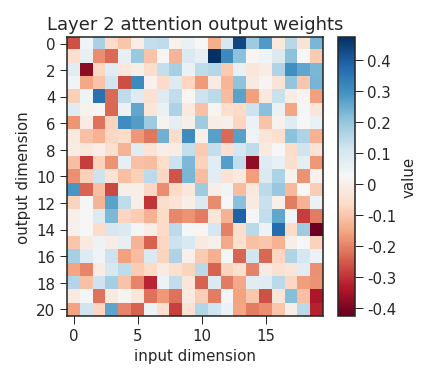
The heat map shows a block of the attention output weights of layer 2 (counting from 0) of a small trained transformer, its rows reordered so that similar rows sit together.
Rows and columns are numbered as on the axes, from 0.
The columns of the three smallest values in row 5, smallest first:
3, 17, 10
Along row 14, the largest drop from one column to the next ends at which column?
19
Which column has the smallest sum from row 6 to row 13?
1
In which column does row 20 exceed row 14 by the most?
12
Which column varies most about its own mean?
13
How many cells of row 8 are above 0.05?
6
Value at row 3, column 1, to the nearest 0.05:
-0.15
